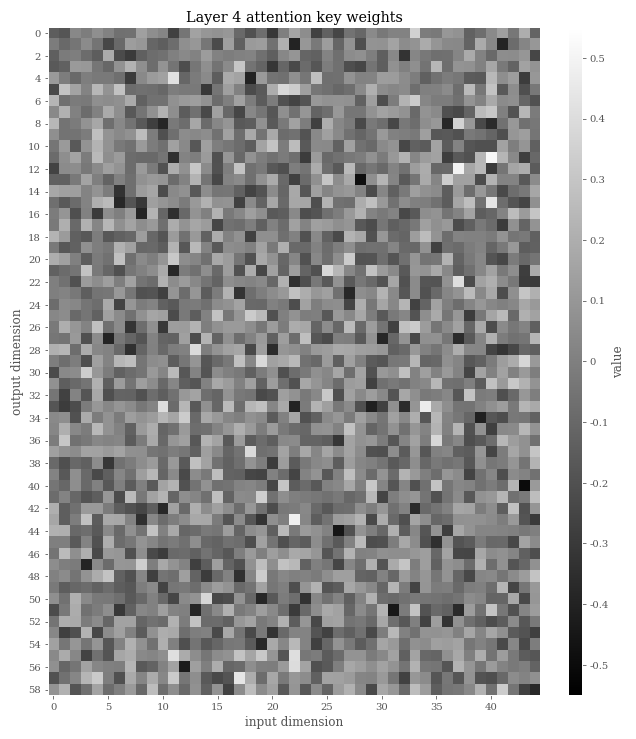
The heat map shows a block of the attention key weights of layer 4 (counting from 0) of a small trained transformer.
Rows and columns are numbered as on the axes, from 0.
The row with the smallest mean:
45
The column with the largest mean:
27
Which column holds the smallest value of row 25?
38
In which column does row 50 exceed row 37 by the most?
29
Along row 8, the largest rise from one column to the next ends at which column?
37
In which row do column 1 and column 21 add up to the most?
5
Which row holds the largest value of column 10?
33
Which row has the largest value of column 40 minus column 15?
11
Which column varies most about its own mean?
22
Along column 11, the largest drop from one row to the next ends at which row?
21
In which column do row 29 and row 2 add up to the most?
43
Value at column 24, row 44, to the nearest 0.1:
0.1
